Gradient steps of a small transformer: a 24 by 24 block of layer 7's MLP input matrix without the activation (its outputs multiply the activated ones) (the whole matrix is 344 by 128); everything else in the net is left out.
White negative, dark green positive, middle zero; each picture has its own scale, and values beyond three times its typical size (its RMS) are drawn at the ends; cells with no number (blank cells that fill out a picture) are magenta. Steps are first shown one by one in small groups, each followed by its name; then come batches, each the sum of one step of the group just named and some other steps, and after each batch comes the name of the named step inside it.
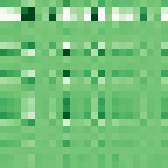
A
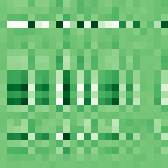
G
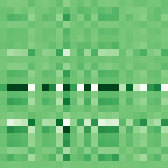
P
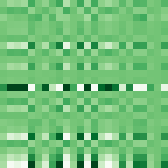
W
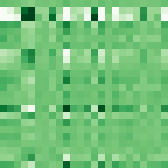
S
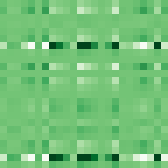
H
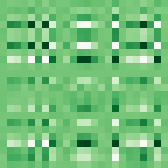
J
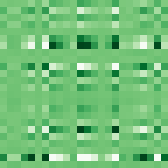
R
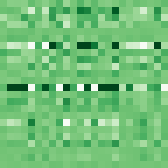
P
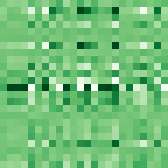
W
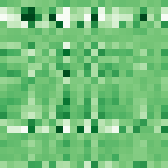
A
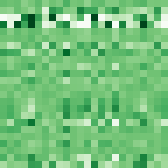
A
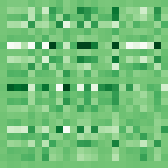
G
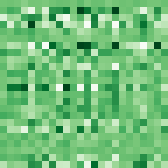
G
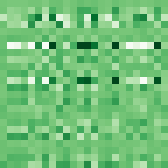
G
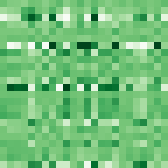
A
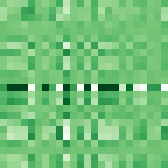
W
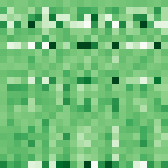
G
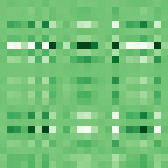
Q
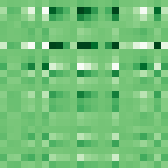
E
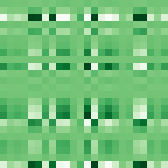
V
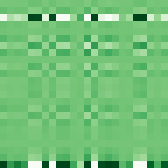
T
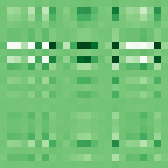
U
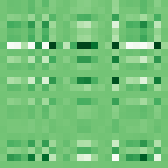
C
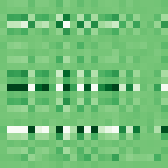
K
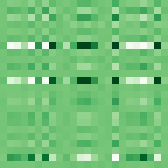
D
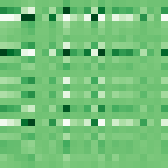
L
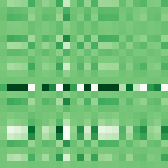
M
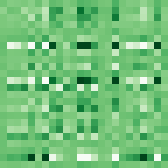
D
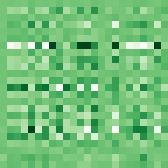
Q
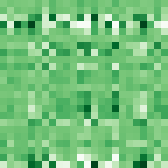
V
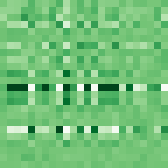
K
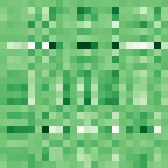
Q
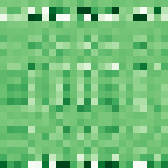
T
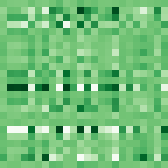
K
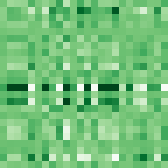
M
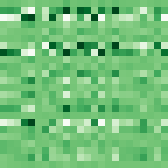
L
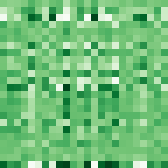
T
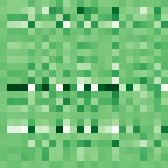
K
